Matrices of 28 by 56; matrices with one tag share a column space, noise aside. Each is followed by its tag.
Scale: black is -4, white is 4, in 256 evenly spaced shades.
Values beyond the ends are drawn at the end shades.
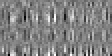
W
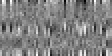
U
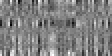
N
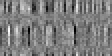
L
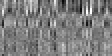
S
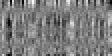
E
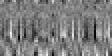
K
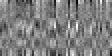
U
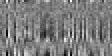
K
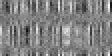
L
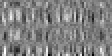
W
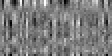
E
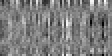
E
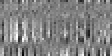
K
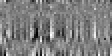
K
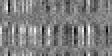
L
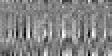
K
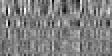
S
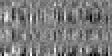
W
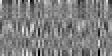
U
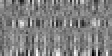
N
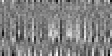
K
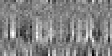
K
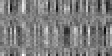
L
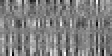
N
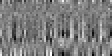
K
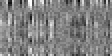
E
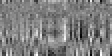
K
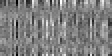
E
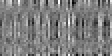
E
